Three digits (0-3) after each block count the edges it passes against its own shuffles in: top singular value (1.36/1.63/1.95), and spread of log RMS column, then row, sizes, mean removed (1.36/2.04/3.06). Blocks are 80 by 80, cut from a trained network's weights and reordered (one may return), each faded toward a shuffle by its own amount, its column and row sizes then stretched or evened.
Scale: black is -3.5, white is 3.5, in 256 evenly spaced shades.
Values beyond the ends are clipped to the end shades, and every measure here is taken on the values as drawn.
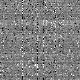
2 2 0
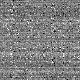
2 1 1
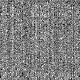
2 0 1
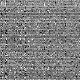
3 2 0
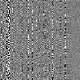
3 3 0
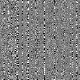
3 3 1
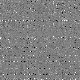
0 1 2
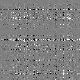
2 2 3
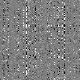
3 3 1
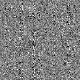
1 2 1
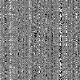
3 3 1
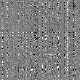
2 3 2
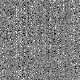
0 2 0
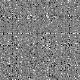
1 2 2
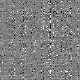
1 3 1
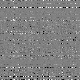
2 1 3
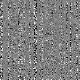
0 3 1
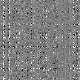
2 3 2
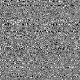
2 0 2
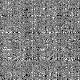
2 0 2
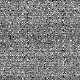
2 2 0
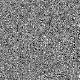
0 2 0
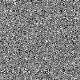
1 1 2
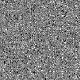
2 1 0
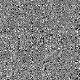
1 2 2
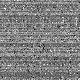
3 0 0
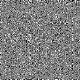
1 2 2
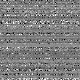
3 1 3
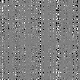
2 3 2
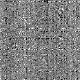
2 1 2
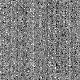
2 1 0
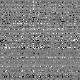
2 1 3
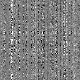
2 3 1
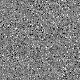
0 1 1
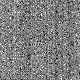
1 0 0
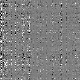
2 3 1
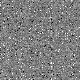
0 1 0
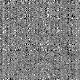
2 2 2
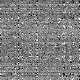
2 2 1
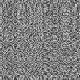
3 0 0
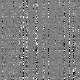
2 3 1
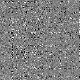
1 2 2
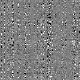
0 3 1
